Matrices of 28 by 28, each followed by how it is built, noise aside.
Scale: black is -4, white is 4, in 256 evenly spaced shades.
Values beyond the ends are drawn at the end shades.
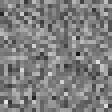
blocks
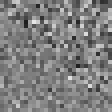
upper triangular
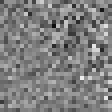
upper triangular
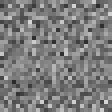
repeating columns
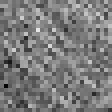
Toeplitz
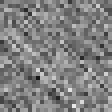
Toeplitz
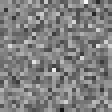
noise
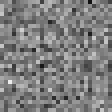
blocks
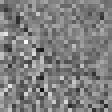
lower triangular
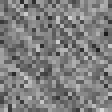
Toeplitz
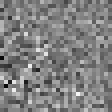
lower triangular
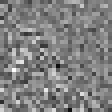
lower triangular
